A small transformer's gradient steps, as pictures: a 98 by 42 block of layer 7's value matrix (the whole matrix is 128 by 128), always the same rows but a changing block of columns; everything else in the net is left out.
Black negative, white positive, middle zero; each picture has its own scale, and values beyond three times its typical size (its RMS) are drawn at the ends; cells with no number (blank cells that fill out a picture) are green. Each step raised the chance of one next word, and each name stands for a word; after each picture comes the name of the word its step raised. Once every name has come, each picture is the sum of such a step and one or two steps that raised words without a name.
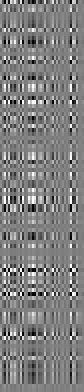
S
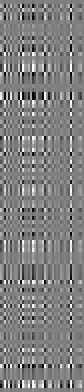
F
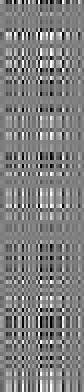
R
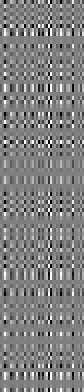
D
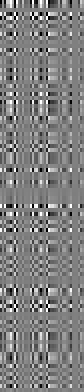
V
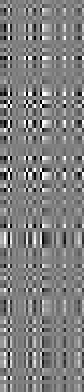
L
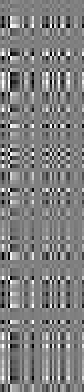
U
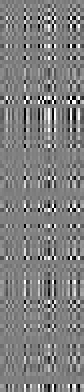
D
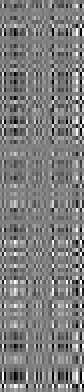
U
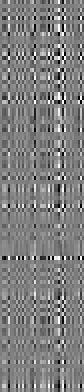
R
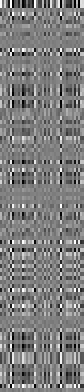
V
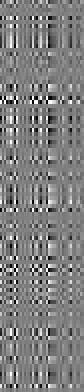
S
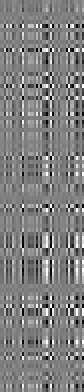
U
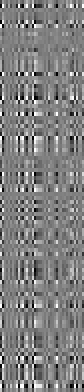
F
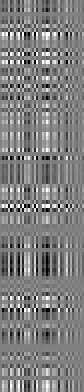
R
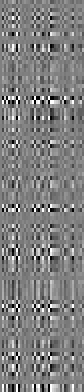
D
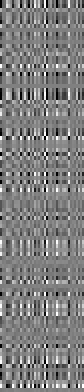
F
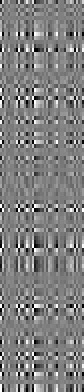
D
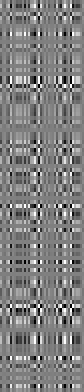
V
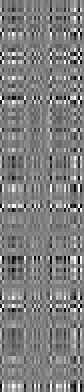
R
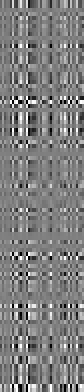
D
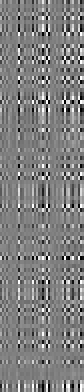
R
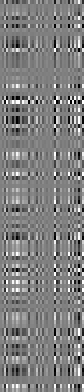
S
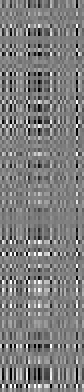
U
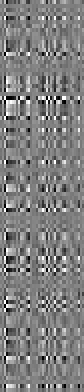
S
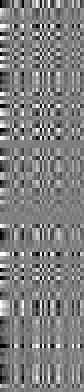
L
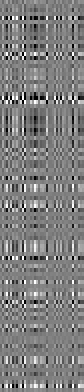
F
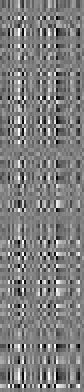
U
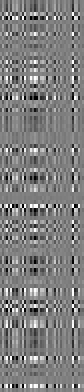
V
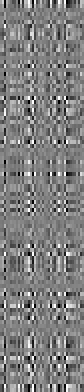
D
